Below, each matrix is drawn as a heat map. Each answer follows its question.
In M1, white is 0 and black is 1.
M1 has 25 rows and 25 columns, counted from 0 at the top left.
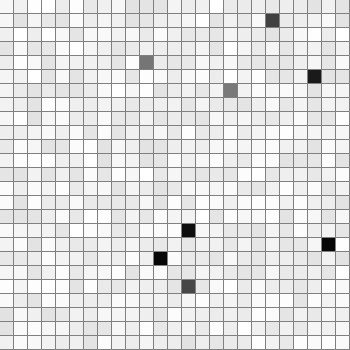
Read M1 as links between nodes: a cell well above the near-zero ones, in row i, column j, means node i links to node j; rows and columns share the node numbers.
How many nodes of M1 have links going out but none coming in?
7
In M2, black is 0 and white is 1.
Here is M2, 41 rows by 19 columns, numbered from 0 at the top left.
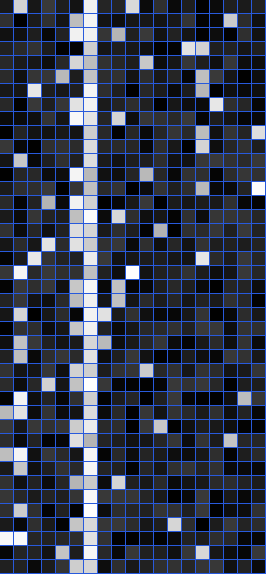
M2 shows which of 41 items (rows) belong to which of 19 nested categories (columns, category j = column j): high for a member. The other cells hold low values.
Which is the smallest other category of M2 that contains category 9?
1
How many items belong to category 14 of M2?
8
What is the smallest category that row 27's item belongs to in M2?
3
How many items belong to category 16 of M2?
2
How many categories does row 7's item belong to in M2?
3
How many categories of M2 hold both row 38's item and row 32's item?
3
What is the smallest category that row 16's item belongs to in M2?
11
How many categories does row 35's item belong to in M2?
1
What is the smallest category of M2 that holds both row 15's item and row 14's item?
5
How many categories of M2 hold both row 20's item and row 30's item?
2
